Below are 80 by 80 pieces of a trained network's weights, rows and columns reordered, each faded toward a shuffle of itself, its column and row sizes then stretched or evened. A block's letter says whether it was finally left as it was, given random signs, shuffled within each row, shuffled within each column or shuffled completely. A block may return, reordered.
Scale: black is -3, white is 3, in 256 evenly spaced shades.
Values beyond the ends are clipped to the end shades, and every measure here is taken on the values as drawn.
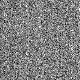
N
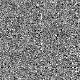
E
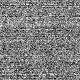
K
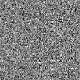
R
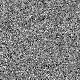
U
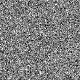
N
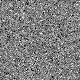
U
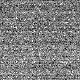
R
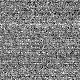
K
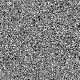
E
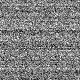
K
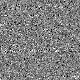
K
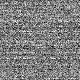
R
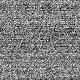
R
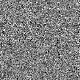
E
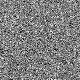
K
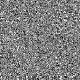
R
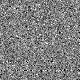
K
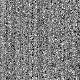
N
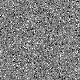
N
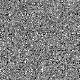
E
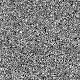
K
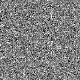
E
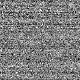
R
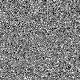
K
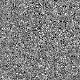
E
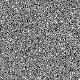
N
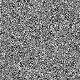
N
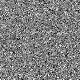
K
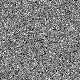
U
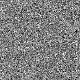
E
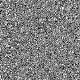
N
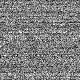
K
